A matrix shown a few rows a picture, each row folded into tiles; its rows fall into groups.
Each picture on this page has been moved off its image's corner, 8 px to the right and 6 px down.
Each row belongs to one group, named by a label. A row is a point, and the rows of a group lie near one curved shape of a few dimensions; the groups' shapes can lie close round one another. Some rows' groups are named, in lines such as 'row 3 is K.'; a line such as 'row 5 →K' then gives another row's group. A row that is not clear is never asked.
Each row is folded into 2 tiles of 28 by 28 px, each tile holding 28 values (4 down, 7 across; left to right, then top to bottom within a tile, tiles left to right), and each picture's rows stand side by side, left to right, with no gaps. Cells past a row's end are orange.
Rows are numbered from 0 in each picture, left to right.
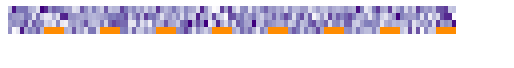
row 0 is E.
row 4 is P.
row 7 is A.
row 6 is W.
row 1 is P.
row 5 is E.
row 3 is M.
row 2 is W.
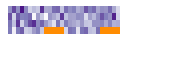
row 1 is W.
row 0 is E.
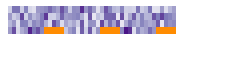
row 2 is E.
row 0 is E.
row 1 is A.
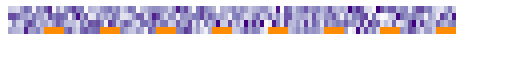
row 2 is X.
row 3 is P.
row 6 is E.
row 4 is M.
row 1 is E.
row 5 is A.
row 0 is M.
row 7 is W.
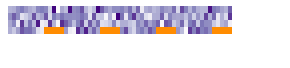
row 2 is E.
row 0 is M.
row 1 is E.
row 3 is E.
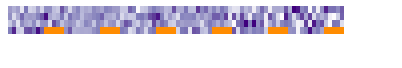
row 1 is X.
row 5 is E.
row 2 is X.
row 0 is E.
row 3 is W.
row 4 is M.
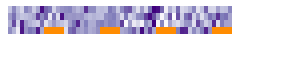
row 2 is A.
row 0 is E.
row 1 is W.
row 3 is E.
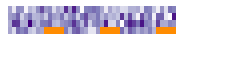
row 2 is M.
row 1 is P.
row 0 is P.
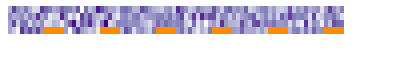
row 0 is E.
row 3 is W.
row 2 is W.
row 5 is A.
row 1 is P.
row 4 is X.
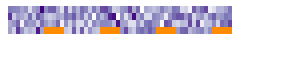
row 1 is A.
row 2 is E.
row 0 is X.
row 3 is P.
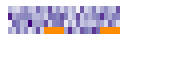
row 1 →E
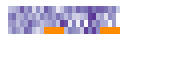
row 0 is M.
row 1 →A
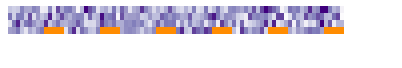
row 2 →W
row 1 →W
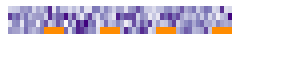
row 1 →M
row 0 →M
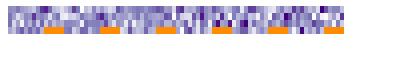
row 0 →A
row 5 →E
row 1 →X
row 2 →A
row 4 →W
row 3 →P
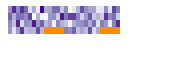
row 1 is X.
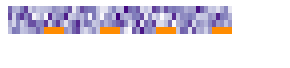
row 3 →W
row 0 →E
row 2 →E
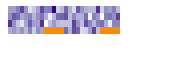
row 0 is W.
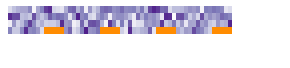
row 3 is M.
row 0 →M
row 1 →E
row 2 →A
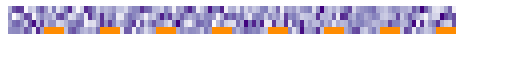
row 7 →W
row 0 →X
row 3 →W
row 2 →W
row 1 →W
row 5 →E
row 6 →W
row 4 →M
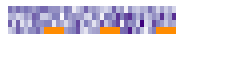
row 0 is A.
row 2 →P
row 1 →W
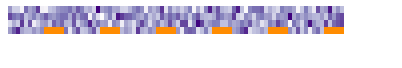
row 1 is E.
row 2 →M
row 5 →P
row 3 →P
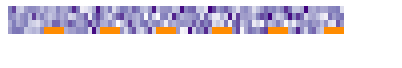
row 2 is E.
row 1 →X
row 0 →W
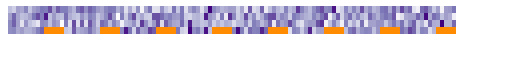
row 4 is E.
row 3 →E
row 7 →P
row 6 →A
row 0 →X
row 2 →E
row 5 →W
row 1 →A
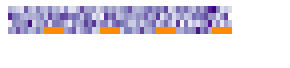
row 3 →A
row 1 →X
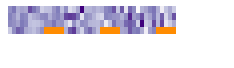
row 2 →P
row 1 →X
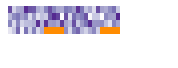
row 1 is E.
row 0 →A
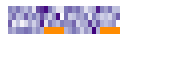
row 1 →X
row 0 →A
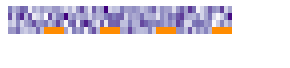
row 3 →W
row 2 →X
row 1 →P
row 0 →E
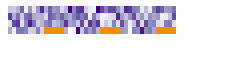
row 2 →E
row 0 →P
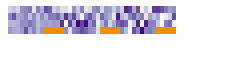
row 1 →M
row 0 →M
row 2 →E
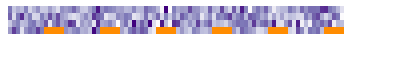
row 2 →M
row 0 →E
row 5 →A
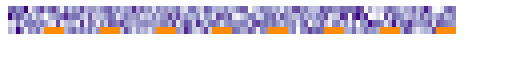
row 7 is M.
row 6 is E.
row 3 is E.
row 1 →A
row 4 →X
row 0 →X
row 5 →E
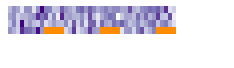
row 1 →A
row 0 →E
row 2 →W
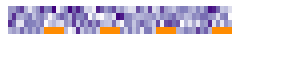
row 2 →P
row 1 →E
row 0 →W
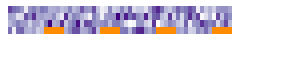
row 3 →E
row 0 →P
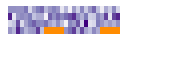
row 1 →P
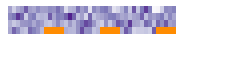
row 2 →M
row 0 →X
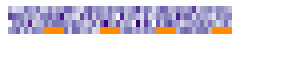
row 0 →P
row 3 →X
